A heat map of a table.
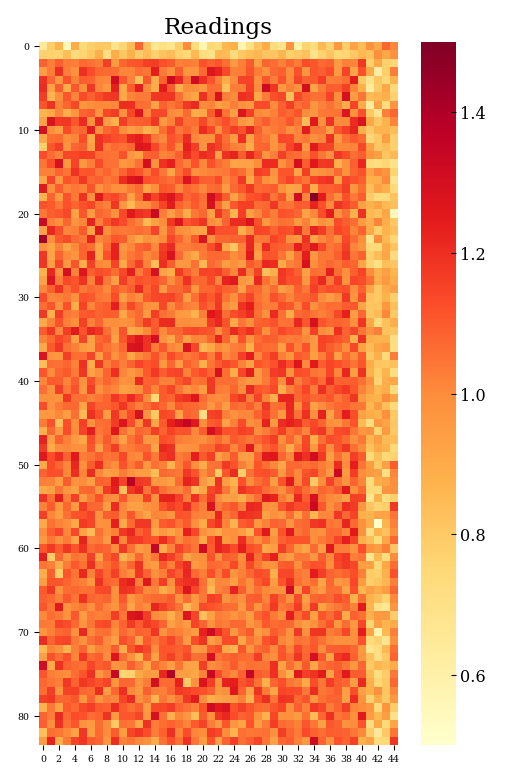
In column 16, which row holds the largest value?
75
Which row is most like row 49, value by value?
54
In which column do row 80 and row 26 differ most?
14
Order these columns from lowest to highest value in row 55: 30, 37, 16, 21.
37, 30, 16, 21
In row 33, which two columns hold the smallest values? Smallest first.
42, 43
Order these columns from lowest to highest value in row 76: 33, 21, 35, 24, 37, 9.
33, 9, 35, 37, 21, 24
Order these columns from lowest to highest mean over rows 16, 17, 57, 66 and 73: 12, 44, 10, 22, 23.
44, 23, 10, 12, 22
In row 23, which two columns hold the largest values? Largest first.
0, 20
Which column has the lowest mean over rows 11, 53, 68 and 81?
41
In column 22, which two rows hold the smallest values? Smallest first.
0, 51
